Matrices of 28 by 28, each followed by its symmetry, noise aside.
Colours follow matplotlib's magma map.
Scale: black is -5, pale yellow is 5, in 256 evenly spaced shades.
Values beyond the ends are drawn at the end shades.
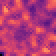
symmetric across the other diagonal.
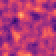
antisymmetric.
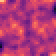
same after a half turn.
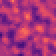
symmetric across the other diagonal.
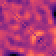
symmetric.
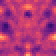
mirrored left to right.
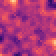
symmetric across the other diagonal.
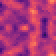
mirrored top to bottom.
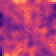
antisymmetric.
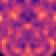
mirrored left to right.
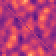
same after a half turn.
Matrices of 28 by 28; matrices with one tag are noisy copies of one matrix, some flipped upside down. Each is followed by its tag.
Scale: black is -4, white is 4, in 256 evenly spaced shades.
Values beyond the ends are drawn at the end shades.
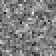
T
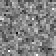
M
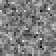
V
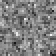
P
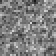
T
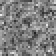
V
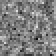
M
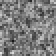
V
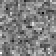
V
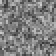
V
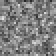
M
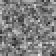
P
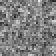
P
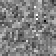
P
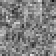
P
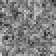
P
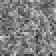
M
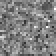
M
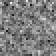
V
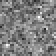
T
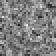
T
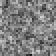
V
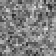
T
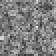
M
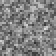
T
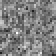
P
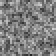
V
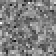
V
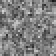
P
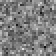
V
